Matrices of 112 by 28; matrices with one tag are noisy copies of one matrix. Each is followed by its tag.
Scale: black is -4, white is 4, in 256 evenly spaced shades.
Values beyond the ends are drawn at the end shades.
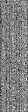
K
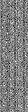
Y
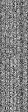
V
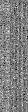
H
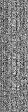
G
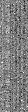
H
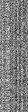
H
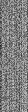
K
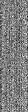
K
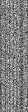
V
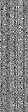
Y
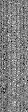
G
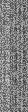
H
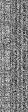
H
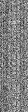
G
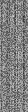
Y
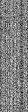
V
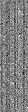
Y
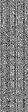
Y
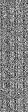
Y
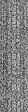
G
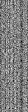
V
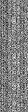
G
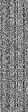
Y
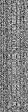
G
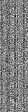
Y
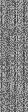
Y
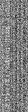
H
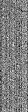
K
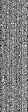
K
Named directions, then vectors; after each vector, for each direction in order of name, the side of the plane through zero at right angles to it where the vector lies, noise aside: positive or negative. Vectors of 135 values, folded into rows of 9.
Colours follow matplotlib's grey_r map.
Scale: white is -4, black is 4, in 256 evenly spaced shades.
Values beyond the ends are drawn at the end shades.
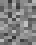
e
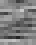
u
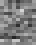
positive, positive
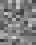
negative, negative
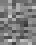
negative, positive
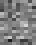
positive, negative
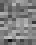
positive, negative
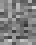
negative, positive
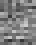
positive, negative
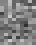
negative, positive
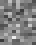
negative, negative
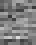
positive, negative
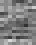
negative, positive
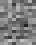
negative, positive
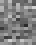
negative, positive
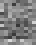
negative, positive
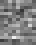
negative, negative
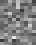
negative, negative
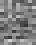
negative, positive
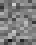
positive, negative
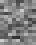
positive, positive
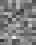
negative, negative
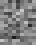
positive, positive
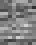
positive, negative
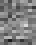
positive, negative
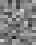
positive, positive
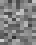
positive, positive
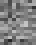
positive, negative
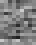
positive, positive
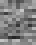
positive, positive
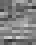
positive, negative
